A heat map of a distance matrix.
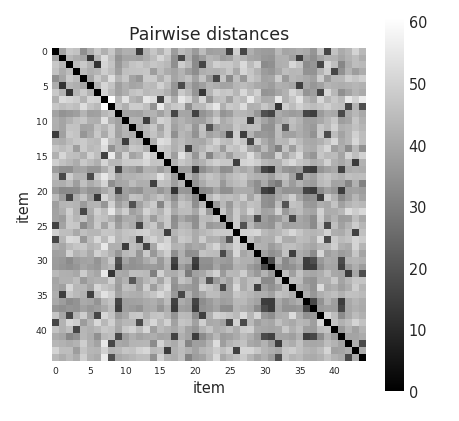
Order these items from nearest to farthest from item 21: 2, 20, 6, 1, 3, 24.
6, 2, 20, 1, 3, 24
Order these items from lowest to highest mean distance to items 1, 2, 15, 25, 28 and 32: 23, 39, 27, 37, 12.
37, 12, 39, 27, 23
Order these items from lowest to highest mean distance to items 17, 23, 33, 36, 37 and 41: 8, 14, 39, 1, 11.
11, 1, 39, 14, 8
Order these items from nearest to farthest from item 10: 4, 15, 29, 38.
38, 29, 4, 15
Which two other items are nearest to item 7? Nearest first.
15, 22
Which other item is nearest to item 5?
1
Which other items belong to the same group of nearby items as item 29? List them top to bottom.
24, 34
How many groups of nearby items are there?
13
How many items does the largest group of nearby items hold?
8
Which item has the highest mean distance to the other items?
7
